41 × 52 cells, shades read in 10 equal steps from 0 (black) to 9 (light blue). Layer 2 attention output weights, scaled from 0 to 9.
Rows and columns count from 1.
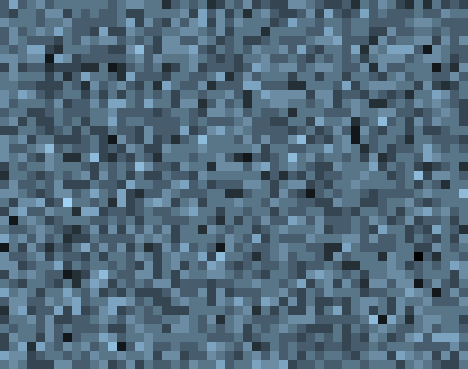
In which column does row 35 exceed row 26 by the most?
9
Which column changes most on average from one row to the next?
49
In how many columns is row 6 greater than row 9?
25
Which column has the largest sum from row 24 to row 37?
11
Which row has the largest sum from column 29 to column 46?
6
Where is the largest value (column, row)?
8, 23
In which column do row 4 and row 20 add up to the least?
30
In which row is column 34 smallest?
10
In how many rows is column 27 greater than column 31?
14
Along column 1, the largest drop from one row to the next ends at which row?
28
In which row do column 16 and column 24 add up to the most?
39
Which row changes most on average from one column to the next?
35
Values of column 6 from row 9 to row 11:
3 3 3
